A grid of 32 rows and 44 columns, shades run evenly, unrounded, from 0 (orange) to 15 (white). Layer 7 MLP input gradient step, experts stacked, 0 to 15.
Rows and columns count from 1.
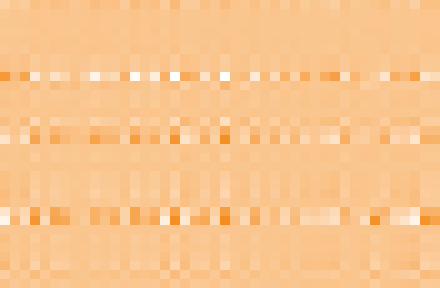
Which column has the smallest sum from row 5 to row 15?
1
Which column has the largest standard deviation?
23
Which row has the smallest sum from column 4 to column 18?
16
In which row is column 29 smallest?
9
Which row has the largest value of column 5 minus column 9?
25
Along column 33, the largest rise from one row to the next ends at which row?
10
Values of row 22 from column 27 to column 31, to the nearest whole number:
7 8 7 8 7
